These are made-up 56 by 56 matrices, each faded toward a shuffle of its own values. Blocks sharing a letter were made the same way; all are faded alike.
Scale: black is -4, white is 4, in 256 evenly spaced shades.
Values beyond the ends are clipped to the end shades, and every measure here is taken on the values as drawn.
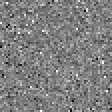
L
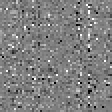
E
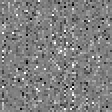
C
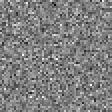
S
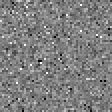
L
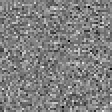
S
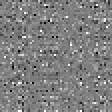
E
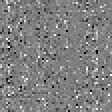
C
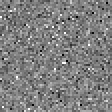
L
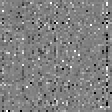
E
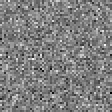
S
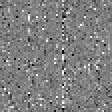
C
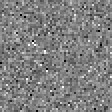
L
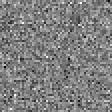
S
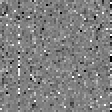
C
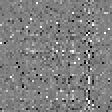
E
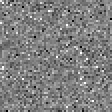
L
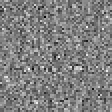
S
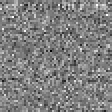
S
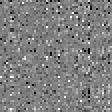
E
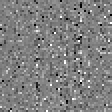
C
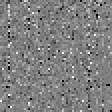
C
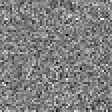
S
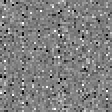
C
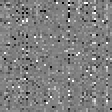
E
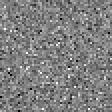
L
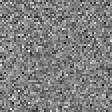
S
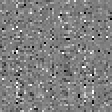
E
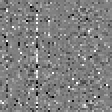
E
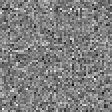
S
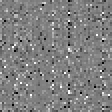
E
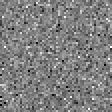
L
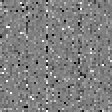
C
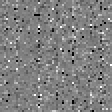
C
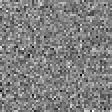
S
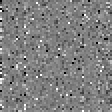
C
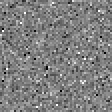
L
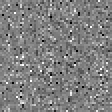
C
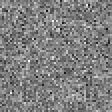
S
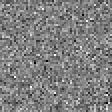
S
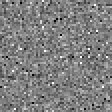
L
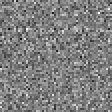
S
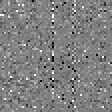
E
